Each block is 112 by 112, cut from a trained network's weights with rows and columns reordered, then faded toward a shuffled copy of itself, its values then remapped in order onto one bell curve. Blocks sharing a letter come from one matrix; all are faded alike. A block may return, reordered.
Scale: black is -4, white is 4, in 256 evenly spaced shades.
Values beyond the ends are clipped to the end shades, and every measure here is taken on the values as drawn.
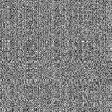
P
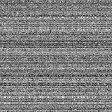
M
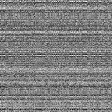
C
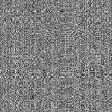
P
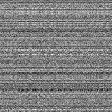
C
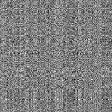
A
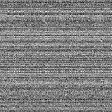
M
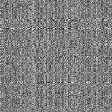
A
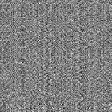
P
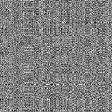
A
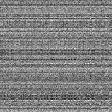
C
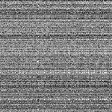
M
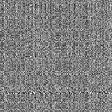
A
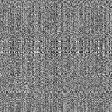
A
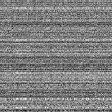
C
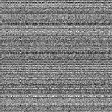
C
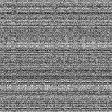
C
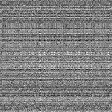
M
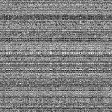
M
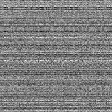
C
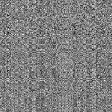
P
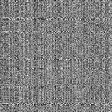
A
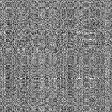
A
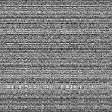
M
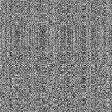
A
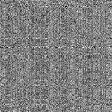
P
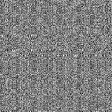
P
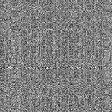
P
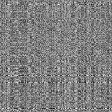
A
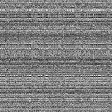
C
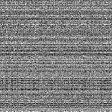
M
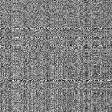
A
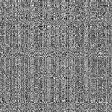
A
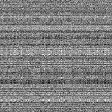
M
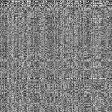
A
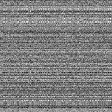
C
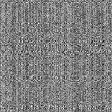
A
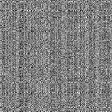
A
